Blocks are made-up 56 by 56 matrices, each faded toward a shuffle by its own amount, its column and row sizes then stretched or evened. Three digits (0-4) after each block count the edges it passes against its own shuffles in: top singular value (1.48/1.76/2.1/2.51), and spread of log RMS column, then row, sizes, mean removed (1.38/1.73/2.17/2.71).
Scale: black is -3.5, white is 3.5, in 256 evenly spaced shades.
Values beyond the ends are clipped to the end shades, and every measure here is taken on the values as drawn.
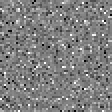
1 0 1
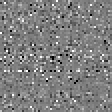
2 1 2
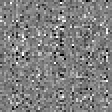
2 3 1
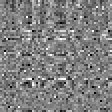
3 0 3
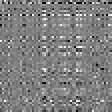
4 3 4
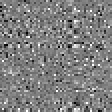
3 2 3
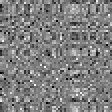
4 2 1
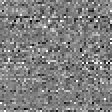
2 0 3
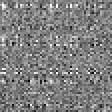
3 2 3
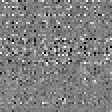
0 2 4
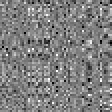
4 4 1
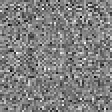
2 0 2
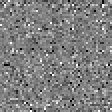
1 0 2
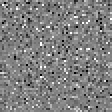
0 1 0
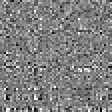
3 2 3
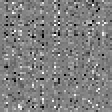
2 4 2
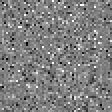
1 0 0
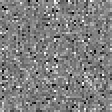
0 2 0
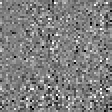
1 3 1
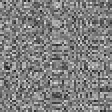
3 0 1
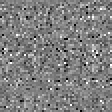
1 1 2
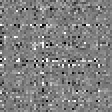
2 3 4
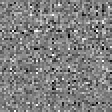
1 2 3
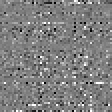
0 2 4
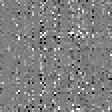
1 4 2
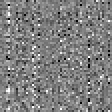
2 4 1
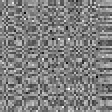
4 2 0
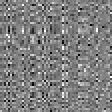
4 4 1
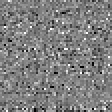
0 0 3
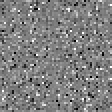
0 2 1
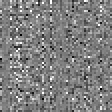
2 4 1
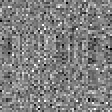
3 1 0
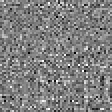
2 1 2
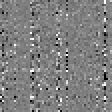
2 4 2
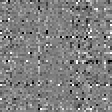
1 3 3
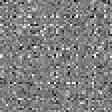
3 2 3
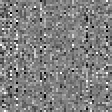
0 4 0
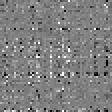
1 3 4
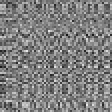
4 1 4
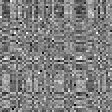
4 1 2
